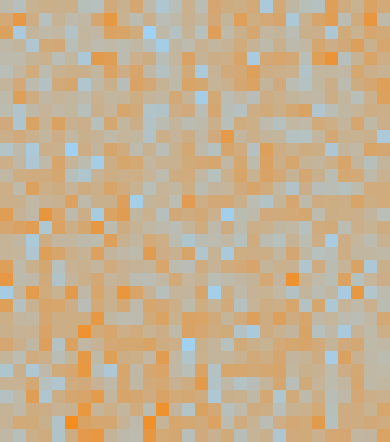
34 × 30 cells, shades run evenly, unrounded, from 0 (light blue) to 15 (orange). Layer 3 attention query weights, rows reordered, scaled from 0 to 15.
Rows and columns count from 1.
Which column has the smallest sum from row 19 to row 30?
26
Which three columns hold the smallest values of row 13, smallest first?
8, 3, 29
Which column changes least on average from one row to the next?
14
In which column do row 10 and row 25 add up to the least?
2
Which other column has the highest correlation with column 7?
13
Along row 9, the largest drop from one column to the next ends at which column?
25
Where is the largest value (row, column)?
33, 6
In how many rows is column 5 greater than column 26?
22
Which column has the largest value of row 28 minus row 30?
9
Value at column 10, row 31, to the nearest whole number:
10
